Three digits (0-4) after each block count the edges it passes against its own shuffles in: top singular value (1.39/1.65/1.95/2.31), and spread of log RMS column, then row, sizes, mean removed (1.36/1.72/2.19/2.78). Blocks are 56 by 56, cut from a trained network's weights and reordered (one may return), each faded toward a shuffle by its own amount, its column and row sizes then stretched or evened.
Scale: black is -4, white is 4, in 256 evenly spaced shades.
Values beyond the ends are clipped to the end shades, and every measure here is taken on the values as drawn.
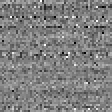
1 1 3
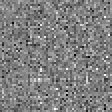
1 2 0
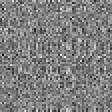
3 0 2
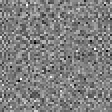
4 1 0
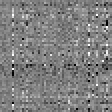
2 4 2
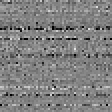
3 1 4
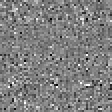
1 2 2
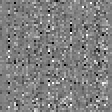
0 4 1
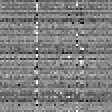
4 3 1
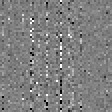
2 3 0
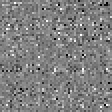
0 2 3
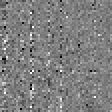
1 3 0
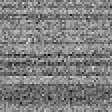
4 1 2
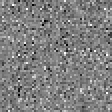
0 3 1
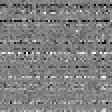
3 1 4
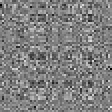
4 2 3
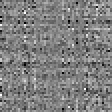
2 4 0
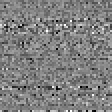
0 0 4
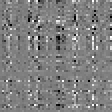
4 4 4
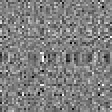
4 2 2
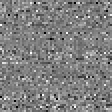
0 0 4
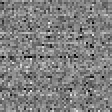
1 2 2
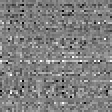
1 2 4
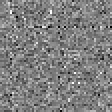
2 2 2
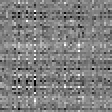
4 4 2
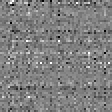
1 3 3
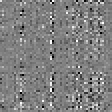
4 4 3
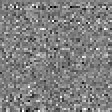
2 0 3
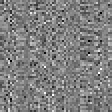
4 3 0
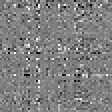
1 3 4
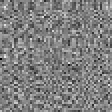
4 2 0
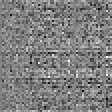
2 4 1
